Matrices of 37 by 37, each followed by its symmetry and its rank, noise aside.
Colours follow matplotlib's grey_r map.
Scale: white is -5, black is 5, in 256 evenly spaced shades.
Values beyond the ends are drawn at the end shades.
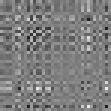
symmetric, rank two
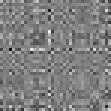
symmetric, rank three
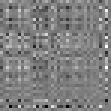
antisymmetric, rank two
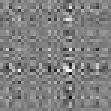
no symmetry, rank two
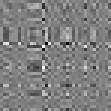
antisymmetric, rank two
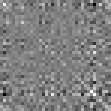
symmetric, rank three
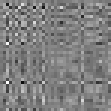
no symmetry, rank three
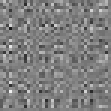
no symmetry, rank three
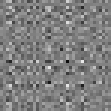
no symmetry, rank three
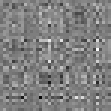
no symmetry, rank three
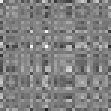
symmetric, rank two
